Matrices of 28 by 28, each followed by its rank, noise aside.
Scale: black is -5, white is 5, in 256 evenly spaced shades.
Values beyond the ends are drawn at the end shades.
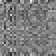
four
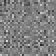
four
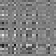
two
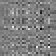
three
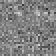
six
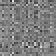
four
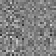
four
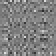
three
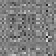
four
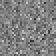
eight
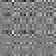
two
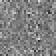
eight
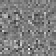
six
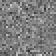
eight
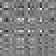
two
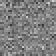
eight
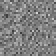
eight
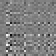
two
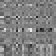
two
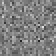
six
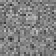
six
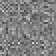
six
